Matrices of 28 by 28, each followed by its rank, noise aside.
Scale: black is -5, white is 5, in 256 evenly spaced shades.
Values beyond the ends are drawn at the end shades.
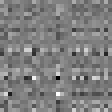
three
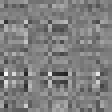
two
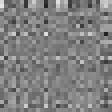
three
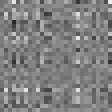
two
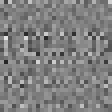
four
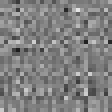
three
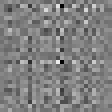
two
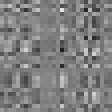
two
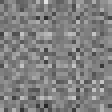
three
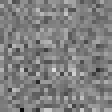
five
